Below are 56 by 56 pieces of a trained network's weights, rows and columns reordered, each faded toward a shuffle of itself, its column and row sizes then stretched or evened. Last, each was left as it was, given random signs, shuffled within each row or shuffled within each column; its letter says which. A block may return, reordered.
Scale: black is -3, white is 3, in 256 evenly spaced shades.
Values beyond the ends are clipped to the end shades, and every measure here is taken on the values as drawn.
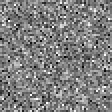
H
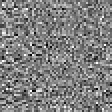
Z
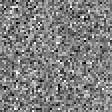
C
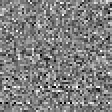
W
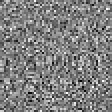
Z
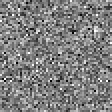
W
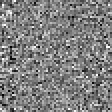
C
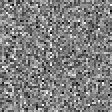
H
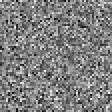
C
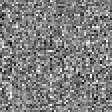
Z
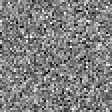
H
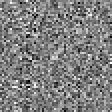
Z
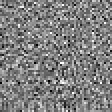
Z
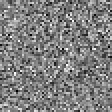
W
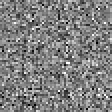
C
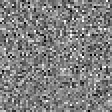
C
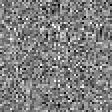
Z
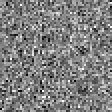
Z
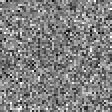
C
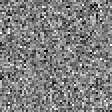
H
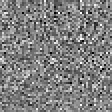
Z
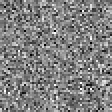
C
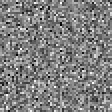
H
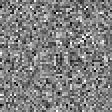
Z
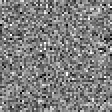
C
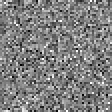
W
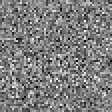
C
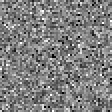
H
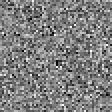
W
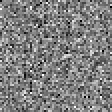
H
